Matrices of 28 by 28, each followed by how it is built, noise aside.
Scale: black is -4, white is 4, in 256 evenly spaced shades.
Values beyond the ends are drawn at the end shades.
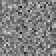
repeating rows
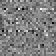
uneven rows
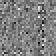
uneven columns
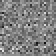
low rank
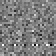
uneven rows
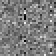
uneven columns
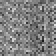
repeating rows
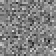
repeating rows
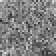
smooth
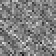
Toeplitz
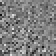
lower triangular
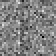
repeating rows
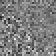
lower triangular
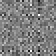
low rank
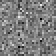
uneven columns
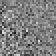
lower triangular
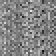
repeating rows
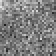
smooth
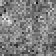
smooth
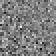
lower triangular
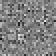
low rank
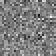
low rank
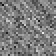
Toeplitz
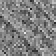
Toeplitz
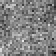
smooth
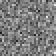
repeating rows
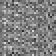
repeating rows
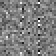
uneven columns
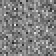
repeating rows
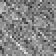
Toeplitz
